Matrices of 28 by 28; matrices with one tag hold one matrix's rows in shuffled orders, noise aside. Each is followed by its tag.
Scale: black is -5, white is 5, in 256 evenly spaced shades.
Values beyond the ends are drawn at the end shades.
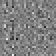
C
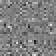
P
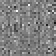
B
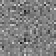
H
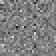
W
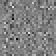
C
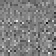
B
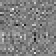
W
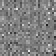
B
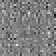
B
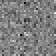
H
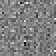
H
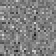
W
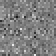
W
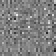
B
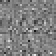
P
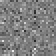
W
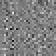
C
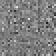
B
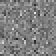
W
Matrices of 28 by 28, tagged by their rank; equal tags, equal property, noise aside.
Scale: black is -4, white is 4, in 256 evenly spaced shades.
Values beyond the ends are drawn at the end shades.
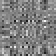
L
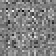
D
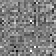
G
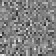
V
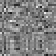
D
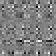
L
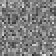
G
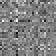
L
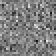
G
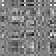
L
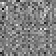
G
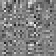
D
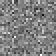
V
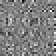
D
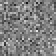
G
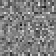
G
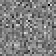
V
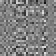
L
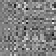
D
